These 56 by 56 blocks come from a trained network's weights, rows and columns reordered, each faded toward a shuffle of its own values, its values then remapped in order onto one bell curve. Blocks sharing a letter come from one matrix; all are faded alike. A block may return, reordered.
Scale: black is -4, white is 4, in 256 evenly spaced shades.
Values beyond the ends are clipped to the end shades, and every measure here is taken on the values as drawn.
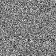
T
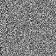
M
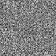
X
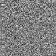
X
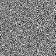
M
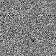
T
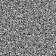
T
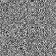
X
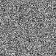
T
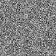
M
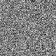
X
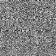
T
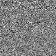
T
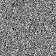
M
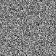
M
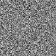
M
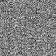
X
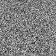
T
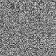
X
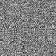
X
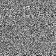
T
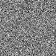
T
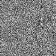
M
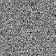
M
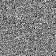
T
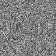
X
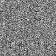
X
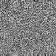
X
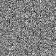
M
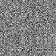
X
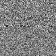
T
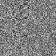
X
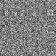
X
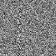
M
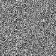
M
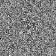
M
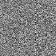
M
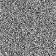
T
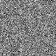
T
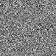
T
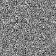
M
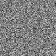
X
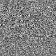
T
